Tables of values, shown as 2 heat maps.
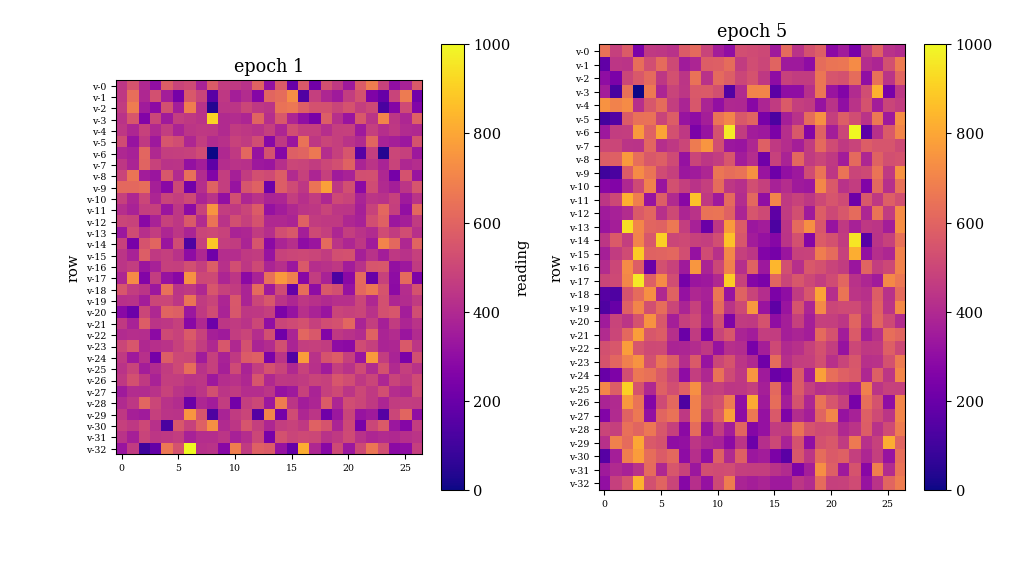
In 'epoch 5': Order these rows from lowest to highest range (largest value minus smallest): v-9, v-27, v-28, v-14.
v-28, v-27, v-9, v-14
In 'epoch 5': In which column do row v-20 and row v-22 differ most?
2
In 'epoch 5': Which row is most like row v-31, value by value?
v-10
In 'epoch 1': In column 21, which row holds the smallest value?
v-6
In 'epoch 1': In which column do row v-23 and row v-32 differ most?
6
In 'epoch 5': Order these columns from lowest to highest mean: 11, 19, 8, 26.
8, 11, 19, 26
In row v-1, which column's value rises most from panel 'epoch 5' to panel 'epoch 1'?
0
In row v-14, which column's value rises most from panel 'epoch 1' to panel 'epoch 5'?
22
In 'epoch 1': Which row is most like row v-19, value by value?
v-25
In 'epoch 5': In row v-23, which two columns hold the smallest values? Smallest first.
14, 9
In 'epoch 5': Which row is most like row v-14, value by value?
v-6
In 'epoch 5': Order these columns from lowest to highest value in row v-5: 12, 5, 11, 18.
5, 12, 18, 11
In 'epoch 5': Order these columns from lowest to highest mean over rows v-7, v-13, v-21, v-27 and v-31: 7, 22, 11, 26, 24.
7, 22, 24, 11, 26
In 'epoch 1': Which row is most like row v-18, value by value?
v-0
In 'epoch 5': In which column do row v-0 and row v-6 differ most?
22
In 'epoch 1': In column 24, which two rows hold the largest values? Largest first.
v-14, v-20
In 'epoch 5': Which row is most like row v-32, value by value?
v-21
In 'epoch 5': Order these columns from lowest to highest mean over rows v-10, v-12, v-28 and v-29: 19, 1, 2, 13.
13, 1, 2, 19
